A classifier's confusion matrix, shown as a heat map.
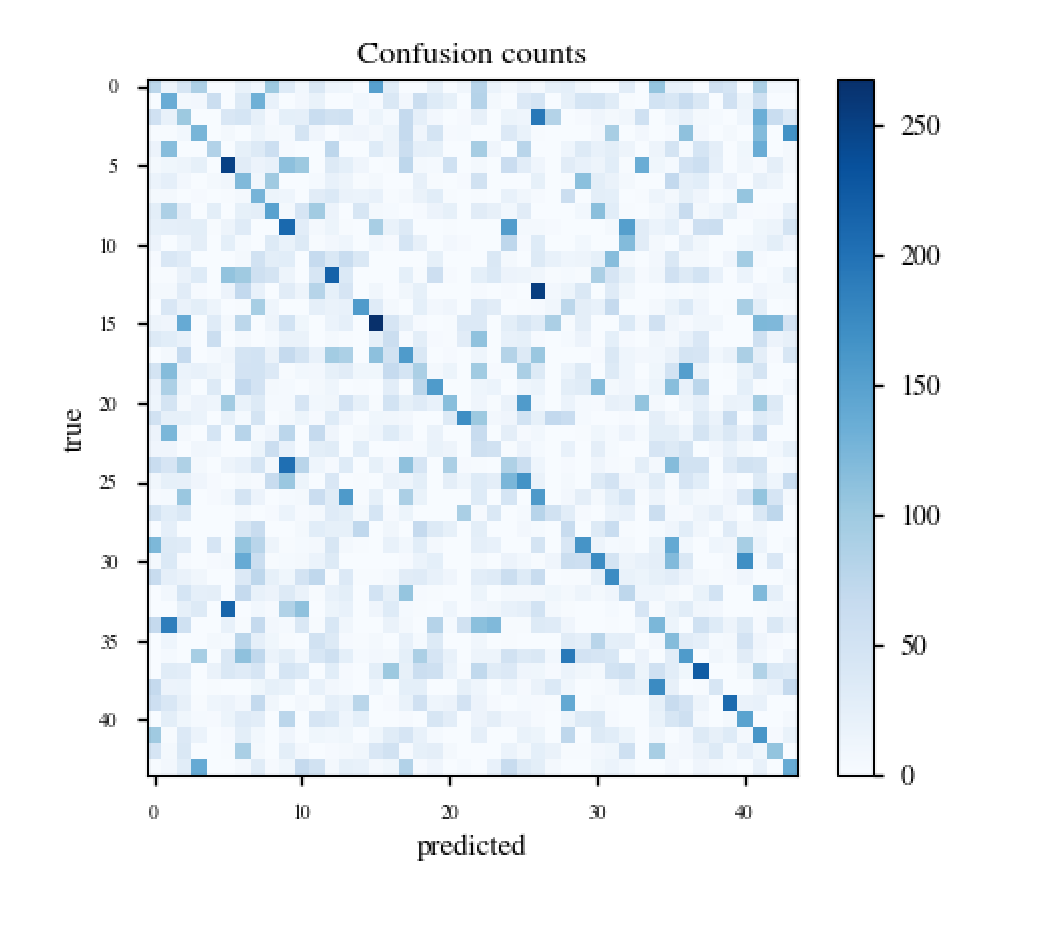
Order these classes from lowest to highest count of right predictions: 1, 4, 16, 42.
16, 4, 42, 1
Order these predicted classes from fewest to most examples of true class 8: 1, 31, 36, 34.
34, 31, 36, 1
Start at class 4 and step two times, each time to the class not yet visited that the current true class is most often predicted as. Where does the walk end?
0
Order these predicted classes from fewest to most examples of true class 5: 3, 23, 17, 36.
23, 3, 36, 17
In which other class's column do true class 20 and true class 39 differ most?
25
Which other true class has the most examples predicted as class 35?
29
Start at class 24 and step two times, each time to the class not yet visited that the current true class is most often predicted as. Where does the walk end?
32
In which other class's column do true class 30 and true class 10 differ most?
40
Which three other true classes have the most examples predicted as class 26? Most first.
13, 2, 17
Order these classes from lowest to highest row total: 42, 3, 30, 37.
42, 3, 30, 37
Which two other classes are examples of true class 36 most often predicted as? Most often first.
28, 6
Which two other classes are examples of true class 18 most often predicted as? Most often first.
36, 1
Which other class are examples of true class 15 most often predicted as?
2
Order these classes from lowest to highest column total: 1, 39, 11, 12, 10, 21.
21, 39, 10, 11, 12, 1
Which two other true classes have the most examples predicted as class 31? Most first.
11, 3
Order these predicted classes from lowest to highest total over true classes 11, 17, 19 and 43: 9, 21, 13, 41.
21, 41, 9, 13
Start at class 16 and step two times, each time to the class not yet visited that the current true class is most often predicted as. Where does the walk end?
1
